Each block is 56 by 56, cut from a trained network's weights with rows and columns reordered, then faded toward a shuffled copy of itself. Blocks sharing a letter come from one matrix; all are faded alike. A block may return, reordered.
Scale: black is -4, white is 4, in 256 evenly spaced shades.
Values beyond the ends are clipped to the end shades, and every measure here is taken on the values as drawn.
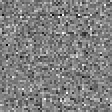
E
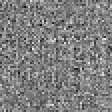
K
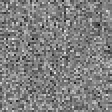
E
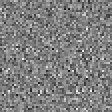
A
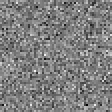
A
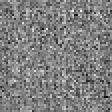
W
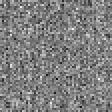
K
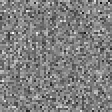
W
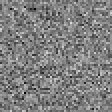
A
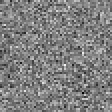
E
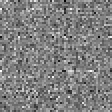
E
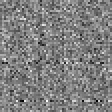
K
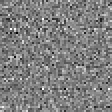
E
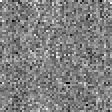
K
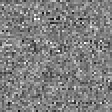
E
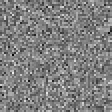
E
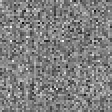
W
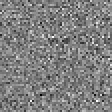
A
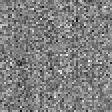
K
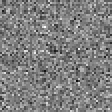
A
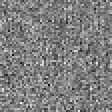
W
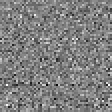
E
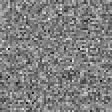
A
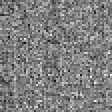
K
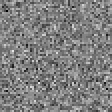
A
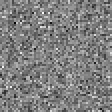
W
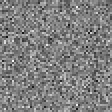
E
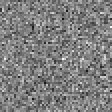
A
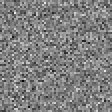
E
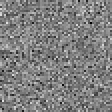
A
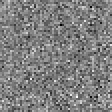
W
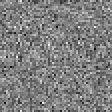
A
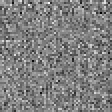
K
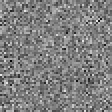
E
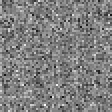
W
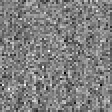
K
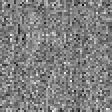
K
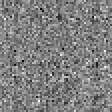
K
